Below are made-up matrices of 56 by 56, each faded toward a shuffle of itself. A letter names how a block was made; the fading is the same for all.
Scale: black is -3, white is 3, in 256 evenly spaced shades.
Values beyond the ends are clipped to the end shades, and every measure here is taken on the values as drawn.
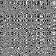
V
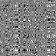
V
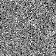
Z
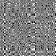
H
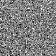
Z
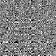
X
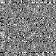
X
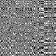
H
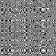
H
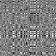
H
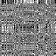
H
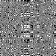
V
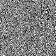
Z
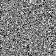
Z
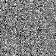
Z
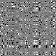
V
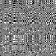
H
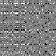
V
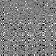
V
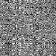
X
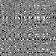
V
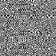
X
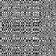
H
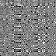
H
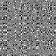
V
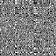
X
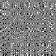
V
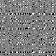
V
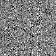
Z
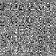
X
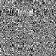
X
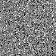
Z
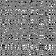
V
